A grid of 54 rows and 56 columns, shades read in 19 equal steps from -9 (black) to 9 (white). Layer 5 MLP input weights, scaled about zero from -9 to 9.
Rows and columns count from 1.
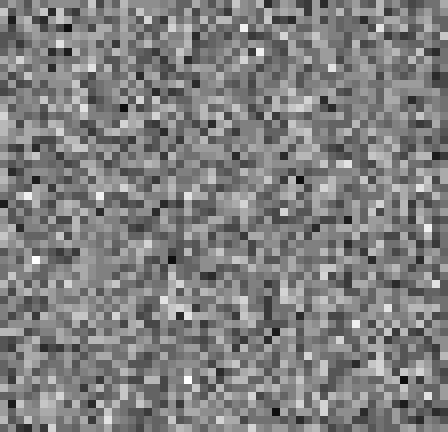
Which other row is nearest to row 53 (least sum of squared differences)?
10
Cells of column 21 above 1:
9
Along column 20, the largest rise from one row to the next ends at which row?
13
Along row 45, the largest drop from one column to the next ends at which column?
49
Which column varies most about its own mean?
53
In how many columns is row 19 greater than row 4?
25
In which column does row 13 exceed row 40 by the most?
18
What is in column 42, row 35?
-4
